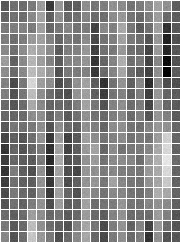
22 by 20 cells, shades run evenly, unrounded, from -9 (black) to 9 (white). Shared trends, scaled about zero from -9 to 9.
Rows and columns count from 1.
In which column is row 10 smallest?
17
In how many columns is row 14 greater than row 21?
10
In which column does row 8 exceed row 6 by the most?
19
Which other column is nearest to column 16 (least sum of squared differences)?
15
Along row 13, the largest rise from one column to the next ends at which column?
7
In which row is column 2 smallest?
8
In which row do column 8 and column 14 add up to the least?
14
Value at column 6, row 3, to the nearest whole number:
-2
